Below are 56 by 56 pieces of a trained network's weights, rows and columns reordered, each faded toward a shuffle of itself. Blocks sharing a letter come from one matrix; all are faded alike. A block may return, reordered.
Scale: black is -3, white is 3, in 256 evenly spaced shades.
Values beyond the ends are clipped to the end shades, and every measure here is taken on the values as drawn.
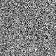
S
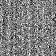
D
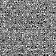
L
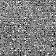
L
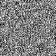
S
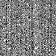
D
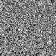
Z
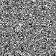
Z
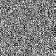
S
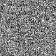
S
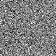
Z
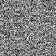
S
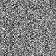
S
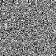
Z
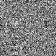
S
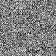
S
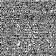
L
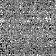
L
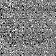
L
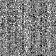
D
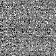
L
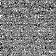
L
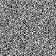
S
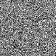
Z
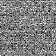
L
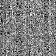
D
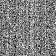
D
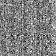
D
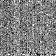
D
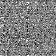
L
